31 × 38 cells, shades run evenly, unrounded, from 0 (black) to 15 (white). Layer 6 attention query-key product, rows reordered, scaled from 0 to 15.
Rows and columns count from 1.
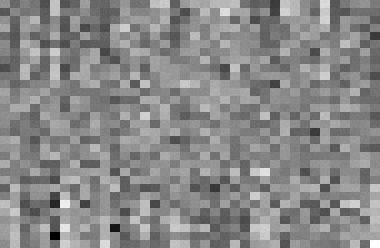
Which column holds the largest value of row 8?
21
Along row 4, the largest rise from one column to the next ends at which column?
12
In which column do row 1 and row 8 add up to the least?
28
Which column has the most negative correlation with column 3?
7
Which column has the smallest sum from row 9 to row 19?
38
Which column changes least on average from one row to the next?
11
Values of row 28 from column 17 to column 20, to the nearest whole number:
10 11 8 6
